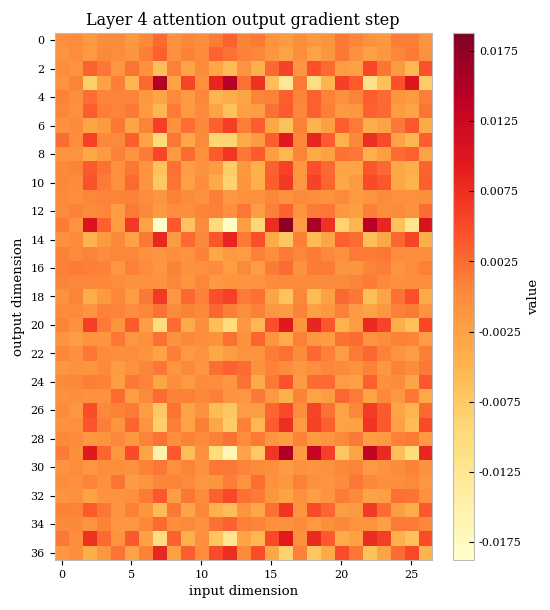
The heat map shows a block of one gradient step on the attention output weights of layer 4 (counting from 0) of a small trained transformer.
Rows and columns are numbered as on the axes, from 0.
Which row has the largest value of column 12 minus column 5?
3
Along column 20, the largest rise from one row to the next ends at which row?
14
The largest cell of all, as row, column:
13, 16
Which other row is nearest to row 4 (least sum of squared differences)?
22
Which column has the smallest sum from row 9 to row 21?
12
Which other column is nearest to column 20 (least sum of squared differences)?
9
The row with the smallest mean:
25
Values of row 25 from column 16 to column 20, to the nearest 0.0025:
-0.005 0 -0.0025 -0.0025 0.0025
